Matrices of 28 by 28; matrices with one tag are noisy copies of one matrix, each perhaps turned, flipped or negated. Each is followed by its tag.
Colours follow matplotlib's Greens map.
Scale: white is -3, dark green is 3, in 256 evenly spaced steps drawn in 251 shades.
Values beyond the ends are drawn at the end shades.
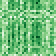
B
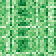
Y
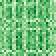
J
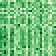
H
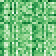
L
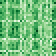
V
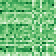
L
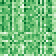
L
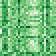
Y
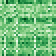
V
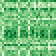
Y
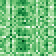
Y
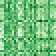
V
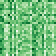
L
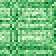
B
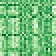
V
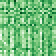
H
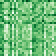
L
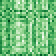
B
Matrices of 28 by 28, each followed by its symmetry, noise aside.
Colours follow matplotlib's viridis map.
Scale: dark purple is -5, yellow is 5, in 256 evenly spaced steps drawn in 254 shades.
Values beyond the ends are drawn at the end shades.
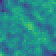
symmetric across the other diagonal.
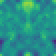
mirrored left to right.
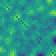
symmetric.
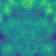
mirrored left to right.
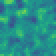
antisymmetric.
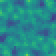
same after a half turn.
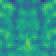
mirrored left to right.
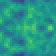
mirrored top to bottom.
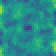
same after a half turn.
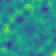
symmetric.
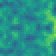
mirrored top to bottom.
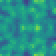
mirrored top to bottom.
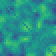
symmetric.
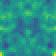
mirrored left to right.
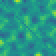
same after a half turn.
